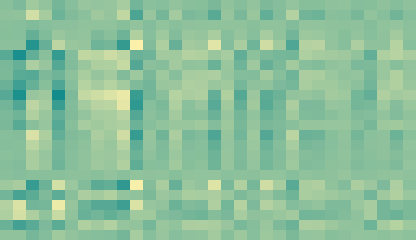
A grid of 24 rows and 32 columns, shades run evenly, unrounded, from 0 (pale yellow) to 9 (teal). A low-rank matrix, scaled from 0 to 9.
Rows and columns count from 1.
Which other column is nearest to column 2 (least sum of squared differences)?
5
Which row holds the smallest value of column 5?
21
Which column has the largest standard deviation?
11
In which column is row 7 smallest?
10
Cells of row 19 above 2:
28
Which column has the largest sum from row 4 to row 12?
2
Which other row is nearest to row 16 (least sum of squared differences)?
17
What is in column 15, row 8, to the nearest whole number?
3
